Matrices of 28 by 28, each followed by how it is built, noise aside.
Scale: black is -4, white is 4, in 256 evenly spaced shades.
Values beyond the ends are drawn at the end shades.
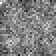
smooth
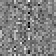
uneven columns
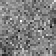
smooth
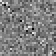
banded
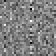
uneven columns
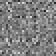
low rank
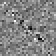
banded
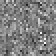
uneven columns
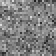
smooth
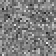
noise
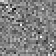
banded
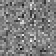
uneven columns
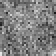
smooth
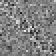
banded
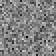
noise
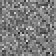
repeating rows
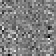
low rank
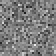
noise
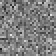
noise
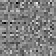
low rank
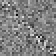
banded
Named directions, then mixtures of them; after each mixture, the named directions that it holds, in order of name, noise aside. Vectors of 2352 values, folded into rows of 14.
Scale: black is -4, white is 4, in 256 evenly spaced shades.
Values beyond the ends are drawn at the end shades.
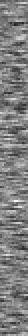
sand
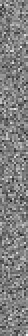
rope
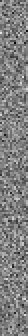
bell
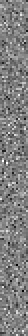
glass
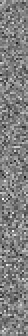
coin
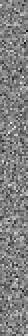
bell, glass, rope.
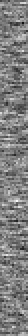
bell, sand.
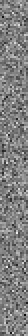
bell, glass, rope.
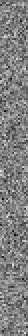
bell, coin, rope.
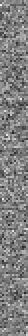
coin, rope, sand.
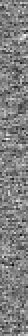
bell, rope, sand.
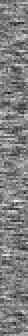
sand.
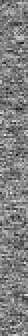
bell, rope, sand.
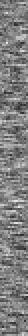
sand.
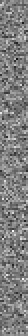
bell, coin, sand.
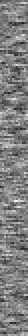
sand.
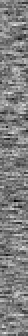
sand.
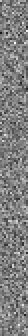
bell.
